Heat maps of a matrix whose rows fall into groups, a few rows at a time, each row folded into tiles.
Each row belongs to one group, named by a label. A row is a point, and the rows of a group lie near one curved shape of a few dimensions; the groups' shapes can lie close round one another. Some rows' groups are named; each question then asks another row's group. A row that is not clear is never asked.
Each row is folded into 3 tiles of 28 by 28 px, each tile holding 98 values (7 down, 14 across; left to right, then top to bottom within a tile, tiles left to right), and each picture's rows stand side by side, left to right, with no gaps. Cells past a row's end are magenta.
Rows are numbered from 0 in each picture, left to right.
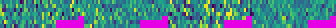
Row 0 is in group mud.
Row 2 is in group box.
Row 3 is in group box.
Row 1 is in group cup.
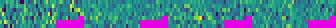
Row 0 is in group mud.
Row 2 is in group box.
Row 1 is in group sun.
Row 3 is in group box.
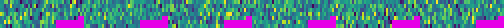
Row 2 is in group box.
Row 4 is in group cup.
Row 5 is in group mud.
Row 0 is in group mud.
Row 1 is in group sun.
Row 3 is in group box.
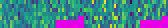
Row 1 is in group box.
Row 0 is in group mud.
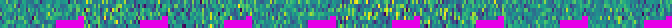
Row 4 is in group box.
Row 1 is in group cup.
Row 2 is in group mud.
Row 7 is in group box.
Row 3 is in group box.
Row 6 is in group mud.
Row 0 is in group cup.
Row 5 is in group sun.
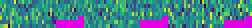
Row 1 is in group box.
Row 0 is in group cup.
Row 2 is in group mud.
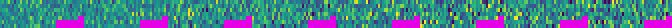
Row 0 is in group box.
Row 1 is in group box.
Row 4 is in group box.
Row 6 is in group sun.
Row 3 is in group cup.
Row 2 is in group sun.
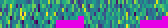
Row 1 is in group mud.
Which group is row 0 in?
sun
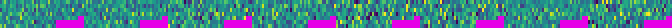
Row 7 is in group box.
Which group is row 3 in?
sun
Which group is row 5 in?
sun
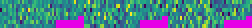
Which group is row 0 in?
cup
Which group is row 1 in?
sun
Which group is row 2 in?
box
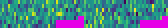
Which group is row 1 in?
cup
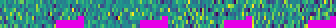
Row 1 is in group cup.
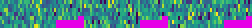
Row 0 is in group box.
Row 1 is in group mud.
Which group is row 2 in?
mud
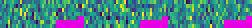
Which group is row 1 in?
box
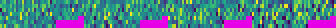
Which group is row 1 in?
sun
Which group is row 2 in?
cup
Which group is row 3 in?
sun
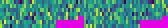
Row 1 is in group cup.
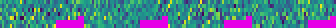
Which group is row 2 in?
mud
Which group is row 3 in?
cup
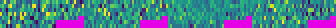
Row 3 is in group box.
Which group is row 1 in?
sun
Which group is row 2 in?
sun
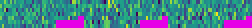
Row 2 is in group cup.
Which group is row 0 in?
sun
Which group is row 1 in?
mud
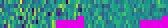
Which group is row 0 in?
sun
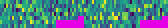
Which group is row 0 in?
box
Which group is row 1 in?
box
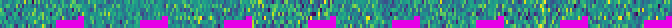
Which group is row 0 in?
mud
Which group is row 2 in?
box
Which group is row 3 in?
cup
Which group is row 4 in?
box
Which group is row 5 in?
sun
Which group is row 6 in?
box
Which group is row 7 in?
box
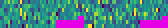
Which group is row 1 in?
cup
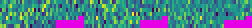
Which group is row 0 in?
sun
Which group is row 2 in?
sun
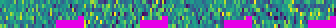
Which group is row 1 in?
cup
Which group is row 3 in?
box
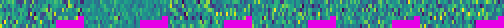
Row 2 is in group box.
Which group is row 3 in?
cup
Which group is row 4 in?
sun
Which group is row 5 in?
cup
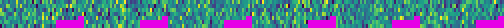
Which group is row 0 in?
mud
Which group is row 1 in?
box
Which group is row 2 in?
box
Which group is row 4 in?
mud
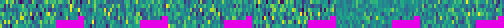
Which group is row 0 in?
mud
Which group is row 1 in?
sun
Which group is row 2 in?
mud
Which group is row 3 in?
box
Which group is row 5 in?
box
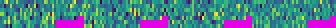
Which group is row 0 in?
mud
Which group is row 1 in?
cup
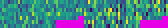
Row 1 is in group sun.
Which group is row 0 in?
box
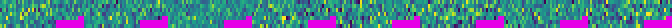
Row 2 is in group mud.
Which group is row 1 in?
mud
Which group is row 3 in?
box
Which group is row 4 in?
mud
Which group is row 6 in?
cup
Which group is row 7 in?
box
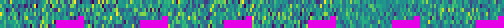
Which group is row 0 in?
mud
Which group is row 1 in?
box
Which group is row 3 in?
cup
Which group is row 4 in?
sun
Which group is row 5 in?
cup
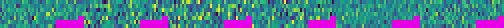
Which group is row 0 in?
cup
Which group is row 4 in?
sun
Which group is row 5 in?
sun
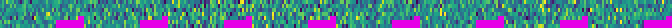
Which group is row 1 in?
mud
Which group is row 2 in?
sun
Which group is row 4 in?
mud
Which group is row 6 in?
box
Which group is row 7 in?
cup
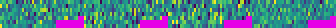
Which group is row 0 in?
mud
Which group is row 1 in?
cup
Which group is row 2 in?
mud
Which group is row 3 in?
cup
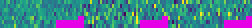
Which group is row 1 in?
mud
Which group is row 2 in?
box
